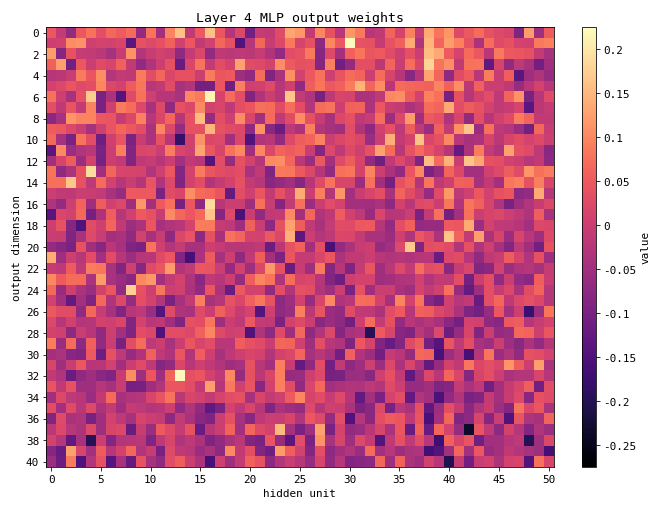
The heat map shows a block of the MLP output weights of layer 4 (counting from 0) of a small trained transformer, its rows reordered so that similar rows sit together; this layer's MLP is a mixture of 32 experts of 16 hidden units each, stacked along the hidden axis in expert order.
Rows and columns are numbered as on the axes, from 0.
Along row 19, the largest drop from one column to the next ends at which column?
25
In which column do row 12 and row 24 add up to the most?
40
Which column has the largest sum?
24
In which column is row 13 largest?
4
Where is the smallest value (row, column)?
37, 42
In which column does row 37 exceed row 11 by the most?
27
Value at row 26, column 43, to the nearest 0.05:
-0.1
